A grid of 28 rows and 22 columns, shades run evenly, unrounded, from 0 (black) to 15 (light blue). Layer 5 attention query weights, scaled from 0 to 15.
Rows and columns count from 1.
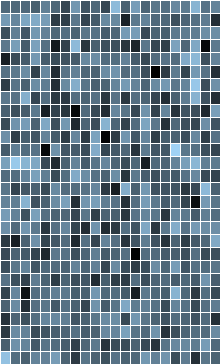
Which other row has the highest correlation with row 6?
8
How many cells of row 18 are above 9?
9
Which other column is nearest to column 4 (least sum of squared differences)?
19
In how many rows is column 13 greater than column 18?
10
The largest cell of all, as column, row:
18, 12
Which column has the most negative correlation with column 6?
20
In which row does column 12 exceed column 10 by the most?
1
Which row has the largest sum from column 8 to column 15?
7
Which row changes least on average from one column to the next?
3
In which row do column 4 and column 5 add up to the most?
2
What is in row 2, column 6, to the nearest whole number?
4
